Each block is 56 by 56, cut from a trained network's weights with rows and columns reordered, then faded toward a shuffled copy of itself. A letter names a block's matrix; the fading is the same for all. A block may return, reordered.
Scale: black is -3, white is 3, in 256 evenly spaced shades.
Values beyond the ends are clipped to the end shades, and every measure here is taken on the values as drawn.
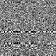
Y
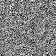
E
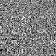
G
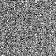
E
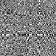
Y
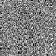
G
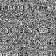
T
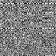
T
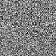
G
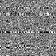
Y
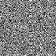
G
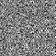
G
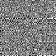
T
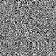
G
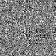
G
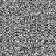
T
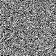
E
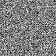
E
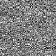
G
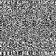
Y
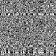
T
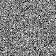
E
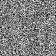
E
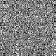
G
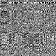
Y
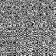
T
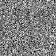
E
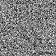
E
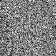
E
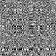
Y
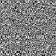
G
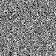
E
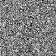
E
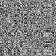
T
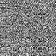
T
